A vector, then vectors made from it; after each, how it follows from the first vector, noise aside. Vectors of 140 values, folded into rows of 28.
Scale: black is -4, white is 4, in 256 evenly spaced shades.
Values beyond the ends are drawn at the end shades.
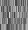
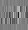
reversed, negated, partly zeroed.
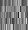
reversed, negated.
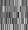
reversed, negated.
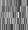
reversed.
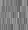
reversed, shrunk.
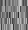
reversed, negated.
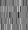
reversed, negated, partly zeroed.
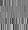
reversed, negated, partly zeroed.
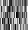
wrapped around, scaled up.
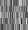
wrapped around, negated.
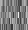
reversed.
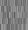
shrunk.
